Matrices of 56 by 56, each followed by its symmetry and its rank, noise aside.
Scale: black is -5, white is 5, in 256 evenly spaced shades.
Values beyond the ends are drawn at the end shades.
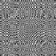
symmetric, rank three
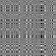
no symmetry, rank one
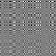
no symmetry, rank one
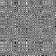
no symmetry, rank three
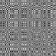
antisymmetric, rank two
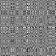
no symmetry, rank three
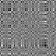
symmetric, rank two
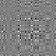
antisymmetric, rank two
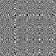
symmetric, rank three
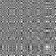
symmetric, rank two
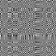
no symmetry, rank three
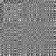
symmetric, rank three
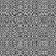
no symmetry, rank three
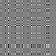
no symmetry, rank one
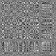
symmetric, rank three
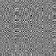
no symmetry, rank three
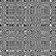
no symmetry, rank two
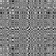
symmetric, rank two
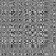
symmetric, rank three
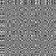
antisymmetric, rank two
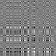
no symmetry, rank one
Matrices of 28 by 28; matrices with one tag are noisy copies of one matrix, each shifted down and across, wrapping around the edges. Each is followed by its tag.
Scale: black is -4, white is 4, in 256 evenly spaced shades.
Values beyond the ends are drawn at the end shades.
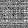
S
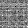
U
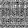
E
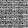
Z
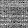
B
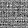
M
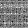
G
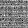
Z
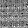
G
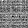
M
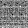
G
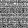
S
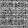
U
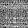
B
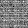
Z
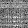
B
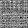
M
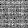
U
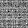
M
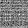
M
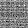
M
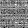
S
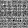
M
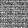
Z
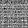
M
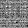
M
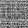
M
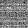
S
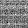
G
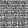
Z
